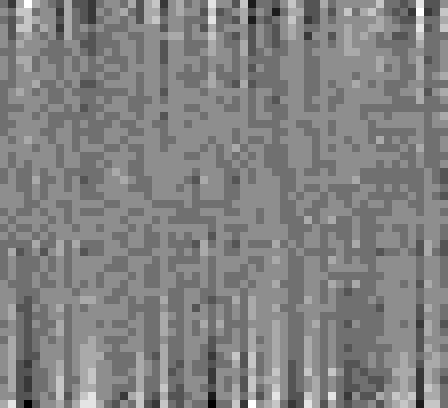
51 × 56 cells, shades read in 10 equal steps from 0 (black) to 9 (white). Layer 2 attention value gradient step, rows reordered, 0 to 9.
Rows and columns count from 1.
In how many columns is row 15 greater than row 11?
20
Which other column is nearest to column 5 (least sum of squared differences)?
15
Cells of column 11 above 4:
27
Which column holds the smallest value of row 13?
35
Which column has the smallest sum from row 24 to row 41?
53
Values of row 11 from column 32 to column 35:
3 4 4 4
